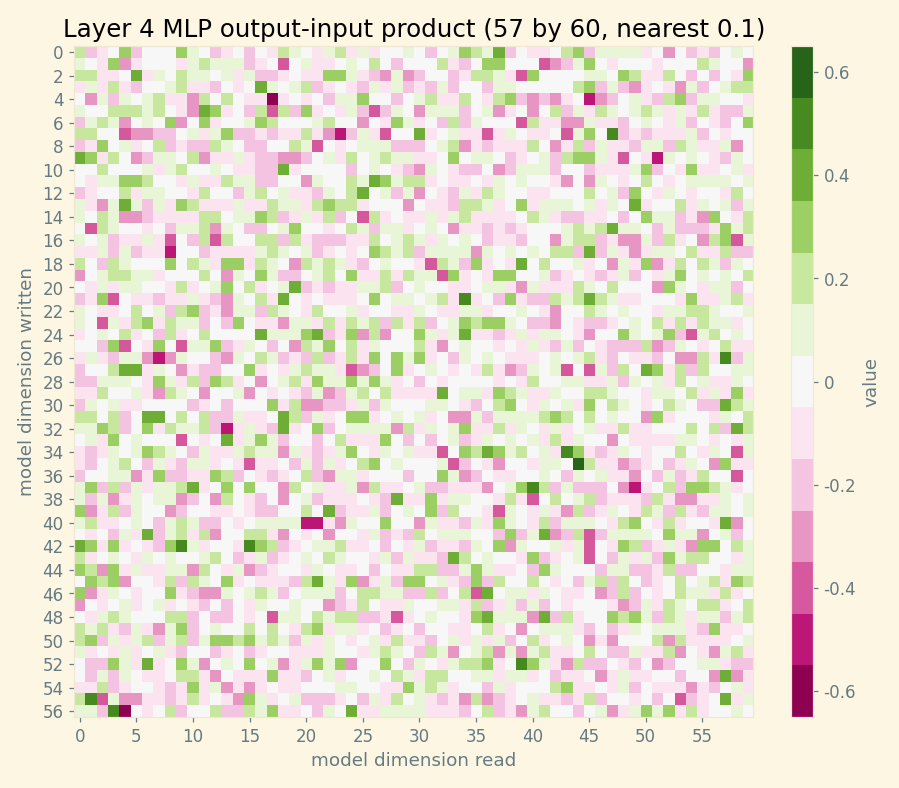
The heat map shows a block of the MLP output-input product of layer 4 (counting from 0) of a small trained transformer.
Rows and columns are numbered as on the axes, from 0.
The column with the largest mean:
3
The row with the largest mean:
31
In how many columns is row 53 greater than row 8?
28
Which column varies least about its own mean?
14
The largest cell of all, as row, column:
35, 44
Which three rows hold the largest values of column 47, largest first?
7, 15, 48
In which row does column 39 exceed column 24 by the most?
52
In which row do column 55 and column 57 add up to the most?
26
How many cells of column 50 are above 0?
16
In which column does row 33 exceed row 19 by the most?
13
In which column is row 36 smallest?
58
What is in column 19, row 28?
0.2
